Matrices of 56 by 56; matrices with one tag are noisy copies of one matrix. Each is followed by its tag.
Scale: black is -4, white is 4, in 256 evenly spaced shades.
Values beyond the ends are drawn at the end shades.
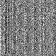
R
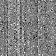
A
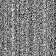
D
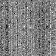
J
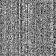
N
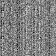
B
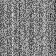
D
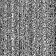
D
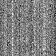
D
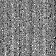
D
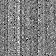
A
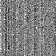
R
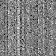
A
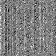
R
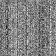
J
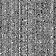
N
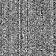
N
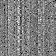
A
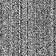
N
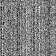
B
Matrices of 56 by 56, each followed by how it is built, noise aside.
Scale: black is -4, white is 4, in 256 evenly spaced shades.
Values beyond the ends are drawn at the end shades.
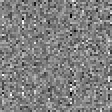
uneven columns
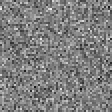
noise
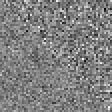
upper triangular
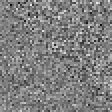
upper triangular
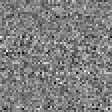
uneven rows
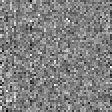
uneven columns
